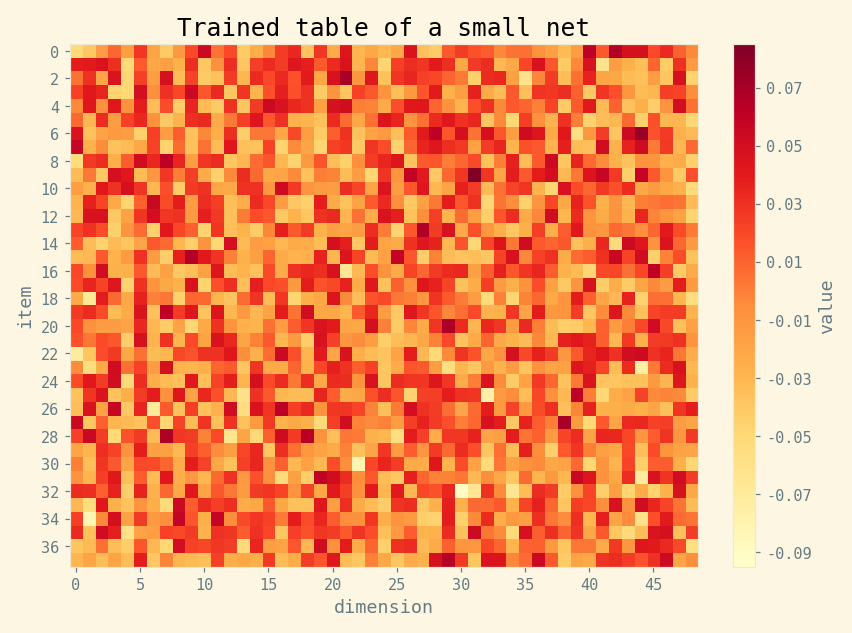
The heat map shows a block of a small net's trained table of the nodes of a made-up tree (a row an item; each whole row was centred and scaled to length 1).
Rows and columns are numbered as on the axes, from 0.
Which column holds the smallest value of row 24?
4
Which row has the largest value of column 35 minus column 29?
14
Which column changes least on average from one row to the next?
15
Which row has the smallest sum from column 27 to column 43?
32
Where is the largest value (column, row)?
31, 9
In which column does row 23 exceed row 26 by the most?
46
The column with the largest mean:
5
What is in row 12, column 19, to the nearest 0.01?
0.03
